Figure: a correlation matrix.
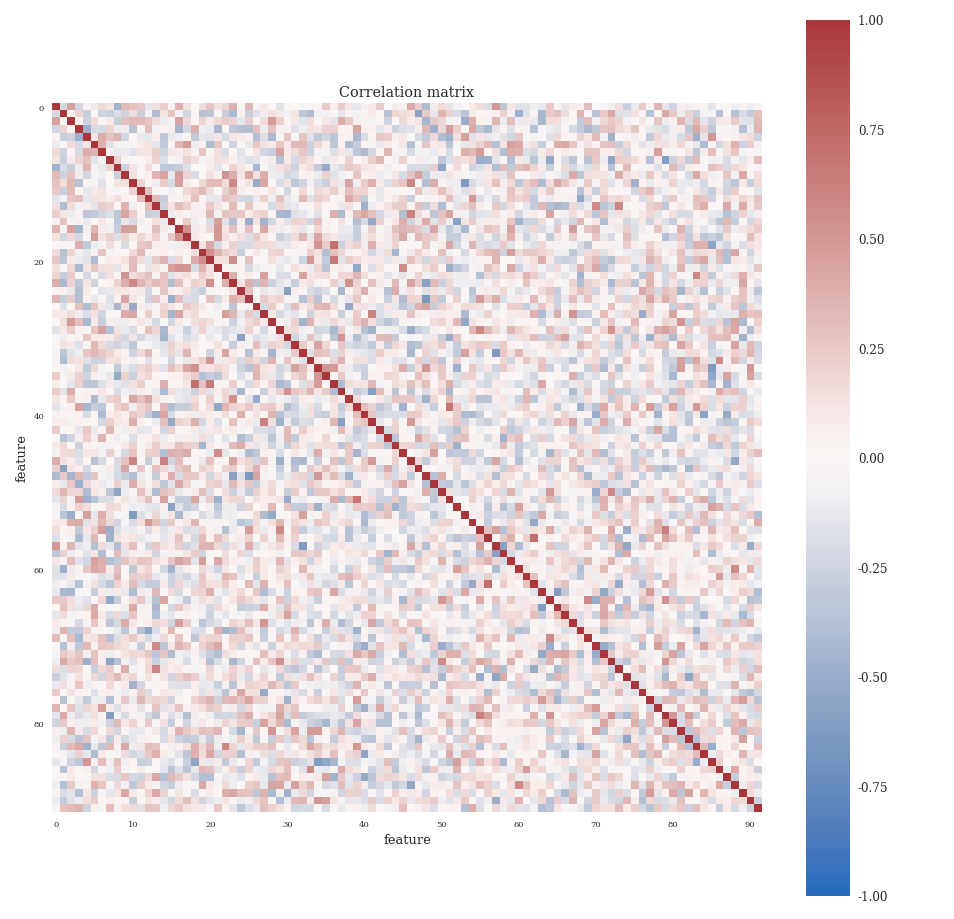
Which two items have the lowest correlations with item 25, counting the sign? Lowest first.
48, 15
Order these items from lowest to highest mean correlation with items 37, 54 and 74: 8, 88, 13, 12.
8, 13, 88, 12
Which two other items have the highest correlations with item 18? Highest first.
36, 34
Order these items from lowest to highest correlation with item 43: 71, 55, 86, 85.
71, 55, 86, 85
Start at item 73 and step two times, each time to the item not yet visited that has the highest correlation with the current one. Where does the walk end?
70
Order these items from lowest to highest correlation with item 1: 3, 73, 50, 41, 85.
73, 85, 41, 3, 50
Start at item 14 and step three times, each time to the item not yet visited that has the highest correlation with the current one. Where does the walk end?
23
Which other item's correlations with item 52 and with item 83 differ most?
85
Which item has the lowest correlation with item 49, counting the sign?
3
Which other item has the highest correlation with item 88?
60
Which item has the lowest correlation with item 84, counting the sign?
40
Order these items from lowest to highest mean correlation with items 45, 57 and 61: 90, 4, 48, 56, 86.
48, 90, 4, 56, 86
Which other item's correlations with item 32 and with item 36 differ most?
20
